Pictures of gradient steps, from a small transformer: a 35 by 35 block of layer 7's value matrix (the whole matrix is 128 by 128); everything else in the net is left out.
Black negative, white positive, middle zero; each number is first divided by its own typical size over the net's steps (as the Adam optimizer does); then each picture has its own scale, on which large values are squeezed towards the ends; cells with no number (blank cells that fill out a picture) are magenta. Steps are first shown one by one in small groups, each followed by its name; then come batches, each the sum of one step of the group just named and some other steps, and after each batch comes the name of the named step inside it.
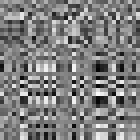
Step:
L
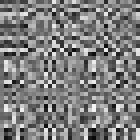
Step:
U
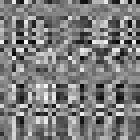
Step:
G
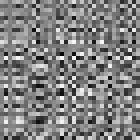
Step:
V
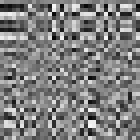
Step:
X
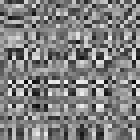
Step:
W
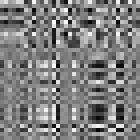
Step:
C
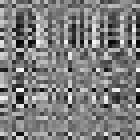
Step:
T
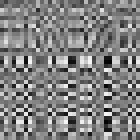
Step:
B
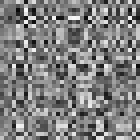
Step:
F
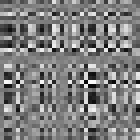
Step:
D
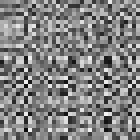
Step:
B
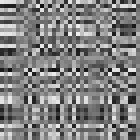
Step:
C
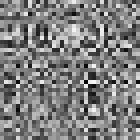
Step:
D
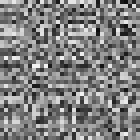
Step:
V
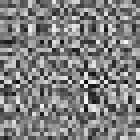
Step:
D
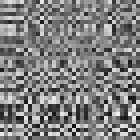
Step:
L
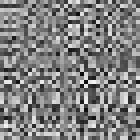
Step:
D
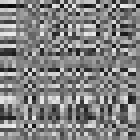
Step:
X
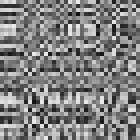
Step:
U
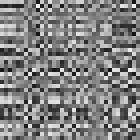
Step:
V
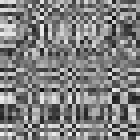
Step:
T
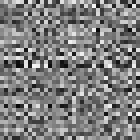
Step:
V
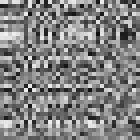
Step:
X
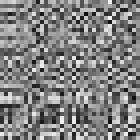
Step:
V
